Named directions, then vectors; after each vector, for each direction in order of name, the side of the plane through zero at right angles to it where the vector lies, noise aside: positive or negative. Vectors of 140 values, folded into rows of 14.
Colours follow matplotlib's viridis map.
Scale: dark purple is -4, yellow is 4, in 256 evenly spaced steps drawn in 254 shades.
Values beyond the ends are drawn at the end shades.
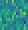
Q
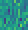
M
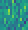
negative, positive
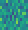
positive, positive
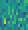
negative, negative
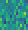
positive, positive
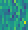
positive, negative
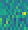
positive, positive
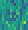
positive, negative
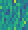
positive, negative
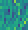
positive, negative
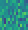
positive, positive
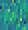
negative, positive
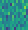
negative, positive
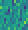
positive, negative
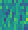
positive, negative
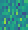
negative, negative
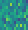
positive, positive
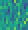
positive, negative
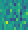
positive, negative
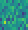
negative, negative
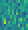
negative, negative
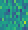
positive, negative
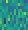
positive, positive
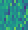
positive, negative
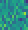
positive, positive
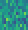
positive, positive
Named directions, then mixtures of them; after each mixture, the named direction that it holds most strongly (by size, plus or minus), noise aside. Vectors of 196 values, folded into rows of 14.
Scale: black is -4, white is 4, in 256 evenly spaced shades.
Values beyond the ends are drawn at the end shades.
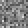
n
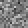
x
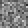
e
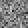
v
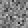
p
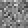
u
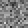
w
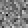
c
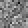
x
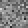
v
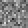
u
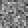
e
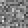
n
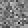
w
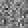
v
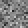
v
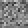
u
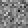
u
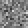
v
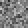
x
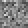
u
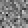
c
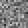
n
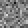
w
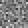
c
